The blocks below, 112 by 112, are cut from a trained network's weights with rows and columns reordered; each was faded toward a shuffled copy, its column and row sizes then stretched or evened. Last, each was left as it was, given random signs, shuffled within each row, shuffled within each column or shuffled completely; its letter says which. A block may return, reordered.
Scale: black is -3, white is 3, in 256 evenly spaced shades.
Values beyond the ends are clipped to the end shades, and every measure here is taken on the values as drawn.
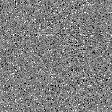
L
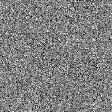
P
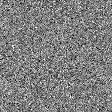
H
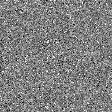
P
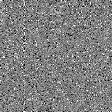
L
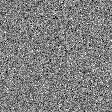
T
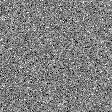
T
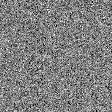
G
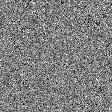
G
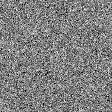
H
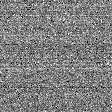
H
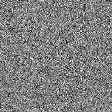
L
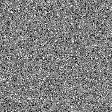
P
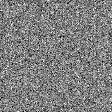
G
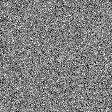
G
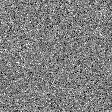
T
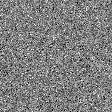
P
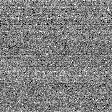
H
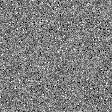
P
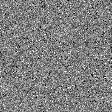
P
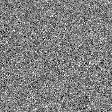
P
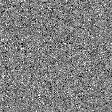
L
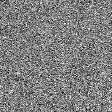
P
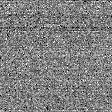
L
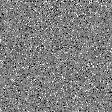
H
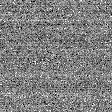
H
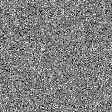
H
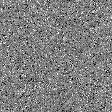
G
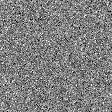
T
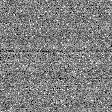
H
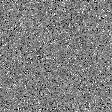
H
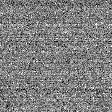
L
